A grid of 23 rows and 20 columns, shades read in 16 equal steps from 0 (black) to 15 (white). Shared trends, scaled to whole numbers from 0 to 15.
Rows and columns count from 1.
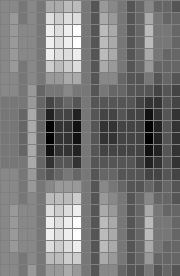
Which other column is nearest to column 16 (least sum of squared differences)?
20
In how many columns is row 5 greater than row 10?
17
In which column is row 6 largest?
9
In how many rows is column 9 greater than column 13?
16
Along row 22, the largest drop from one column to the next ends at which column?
10
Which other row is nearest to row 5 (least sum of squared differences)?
21
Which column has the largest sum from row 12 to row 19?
4
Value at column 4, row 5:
8
